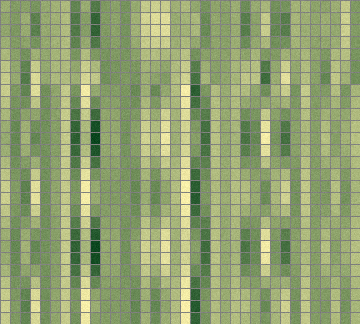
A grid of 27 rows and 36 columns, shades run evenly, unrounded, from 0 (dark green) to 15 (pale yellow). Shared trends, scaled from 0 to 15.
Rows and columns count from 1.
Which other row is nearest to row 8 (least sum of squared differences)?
16
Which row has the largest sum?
7
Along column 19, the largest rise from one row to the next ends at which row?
8
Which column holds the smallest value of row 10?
10
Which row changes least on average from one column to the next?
5
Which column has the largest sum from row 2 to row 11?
19
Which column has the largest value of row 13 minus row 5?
27
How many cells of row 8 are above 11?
7
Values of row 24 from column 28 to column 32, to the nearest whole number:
9 9 7 11 8
